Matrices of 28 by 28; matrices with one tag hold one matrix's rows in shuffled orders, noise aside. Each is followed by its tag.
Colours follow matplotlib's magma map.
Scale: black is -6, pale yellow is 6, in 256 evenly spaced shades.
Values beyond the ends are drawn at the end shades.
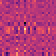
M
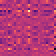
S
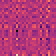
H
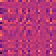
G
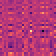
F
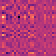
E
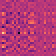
E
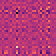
H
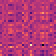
F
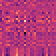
M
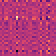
H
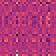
H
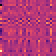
G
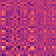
E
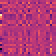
G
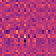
M
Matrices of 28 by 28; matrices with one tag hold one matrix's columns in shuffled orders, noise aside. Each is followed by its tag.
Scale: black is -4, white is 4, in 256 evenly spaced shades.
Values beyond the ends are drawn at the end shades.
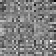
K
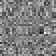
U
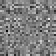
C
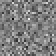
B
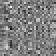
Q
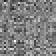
K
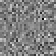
B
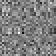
U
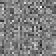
Q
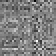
K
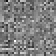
K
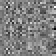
Q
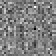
Q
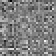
K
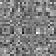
U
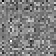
K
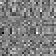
U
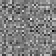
C
